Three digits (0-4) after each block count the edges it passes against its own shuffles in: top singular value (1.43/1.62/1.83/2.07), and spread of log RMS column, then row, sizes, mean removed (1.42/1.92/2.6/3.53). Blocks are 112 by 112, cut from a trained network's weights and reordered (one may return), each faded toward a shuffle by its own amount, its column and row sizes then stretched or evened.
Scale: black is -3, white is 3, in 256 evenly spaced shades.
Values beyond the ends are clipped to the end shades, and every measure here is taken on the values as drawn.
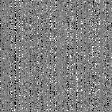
1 4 1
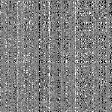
4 4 3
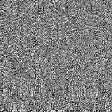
2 2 1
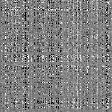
4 4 4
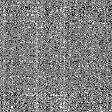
2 0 3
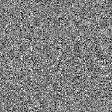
3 2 2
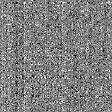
2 1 3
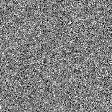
1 1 0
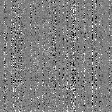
1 4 0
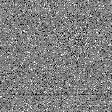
0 0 0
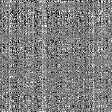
4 2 4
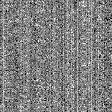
4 1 1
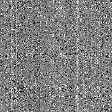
2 2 2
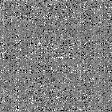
0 2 3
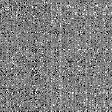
1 2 3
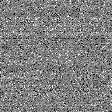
1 1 0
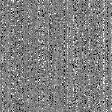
1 4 0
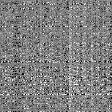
3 1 4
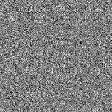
3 1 1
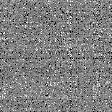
1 2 1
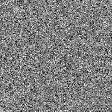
1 1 0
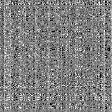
4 1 4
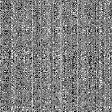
4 2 3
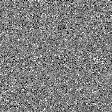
0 0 2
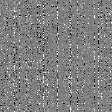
1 4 1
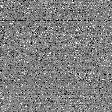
1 0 2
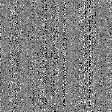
1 4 0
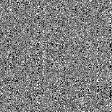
1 3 1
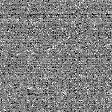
2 2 0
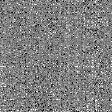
0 2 3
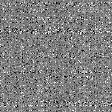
0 1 3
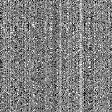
4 2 2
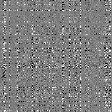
4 4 4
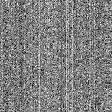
3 1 0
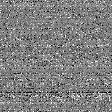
2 0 3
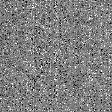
0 2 0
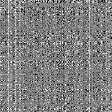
4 3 4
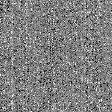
0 2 1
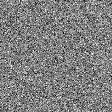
0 0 0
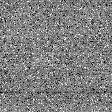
0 0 0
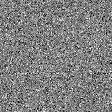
0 0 0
